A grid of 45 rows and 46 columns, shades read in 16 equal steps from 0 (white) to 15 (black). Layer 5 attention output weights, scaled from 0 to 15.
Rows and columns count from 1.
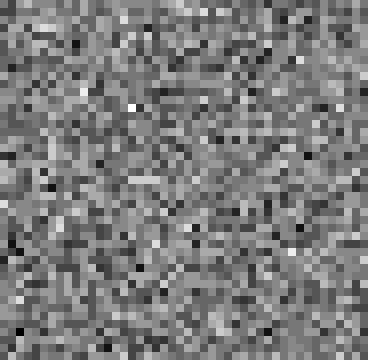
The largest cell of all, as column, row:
3, 42
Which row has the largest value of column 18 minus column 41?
34
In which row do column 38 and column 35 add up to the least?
8
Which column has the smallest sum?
7
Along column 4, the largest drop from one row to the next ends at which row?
35
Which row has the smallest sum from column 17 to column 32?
23
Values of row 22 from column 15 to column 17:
8 6 9
